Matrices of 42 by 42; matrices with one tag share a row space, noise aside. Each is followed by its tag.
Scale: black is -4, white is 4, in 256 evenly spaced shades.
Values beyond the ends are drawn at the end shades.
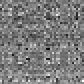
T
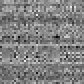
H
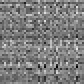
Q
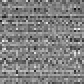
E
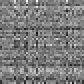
H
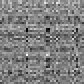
T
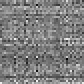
H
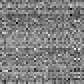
E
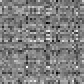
T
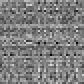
Q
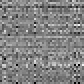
E
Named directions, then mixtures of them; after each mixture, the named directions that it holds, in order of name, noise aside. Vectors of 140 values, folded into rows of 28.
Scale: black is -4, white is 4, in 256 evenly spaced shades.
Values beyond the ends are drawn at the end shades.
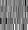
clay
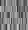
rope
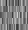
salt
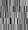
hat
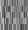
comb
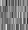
rope, salt.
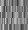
comb, rope, salt.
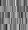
rope.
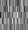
hat, rope, salt.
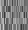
comb.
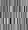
hat.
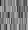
rope.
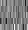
clay.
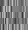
comb, salt.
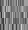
comb.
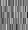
comb, hat, salt.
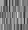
comb, hat, salt.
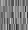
hat, salt.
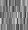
hat, salt.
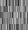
salt.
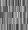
salt.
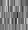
hat, salt.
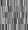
clay, salt.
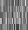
clay, salt.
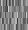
clay, hat, salt.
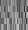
clay, hat, rope.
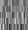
comb, salt.
